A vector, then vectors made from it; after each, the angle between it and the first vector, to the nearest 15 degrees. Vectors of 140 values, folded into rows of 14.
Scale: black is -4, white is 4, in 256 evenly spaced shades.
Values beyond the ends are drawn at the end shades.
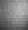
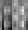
60 degrees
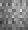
45 degrees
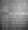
15 degrees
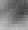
165 degrees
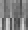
105 degrees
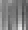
120 degrees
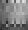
30 degrees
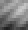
30 degrees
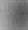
135 degrees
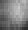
15 degrees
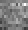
60 degrees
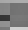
105 degrees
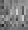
60 degrees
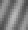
90 degrees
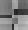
120 degrees
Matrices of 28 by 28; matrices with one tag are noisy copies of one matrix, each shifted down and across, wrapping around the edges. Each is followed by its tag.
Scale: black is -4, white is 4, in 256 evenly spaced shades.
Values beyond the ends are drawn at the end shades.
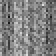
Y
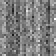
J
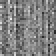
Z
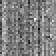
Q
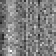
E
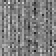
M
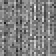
M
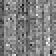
J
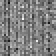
M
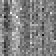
E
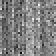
Y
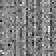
Z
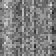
E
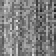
Y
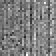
Q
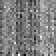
Y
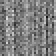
Z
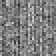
M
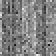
J
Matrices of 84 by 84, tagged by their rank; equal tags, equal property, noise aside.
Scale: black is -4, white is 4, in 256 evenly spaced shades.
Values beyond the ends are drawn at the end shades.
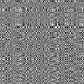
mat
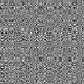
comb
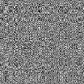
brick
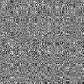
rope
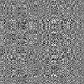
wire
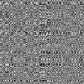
mat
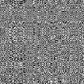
brick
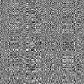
comb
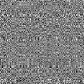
brick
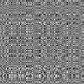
mat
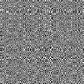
comb
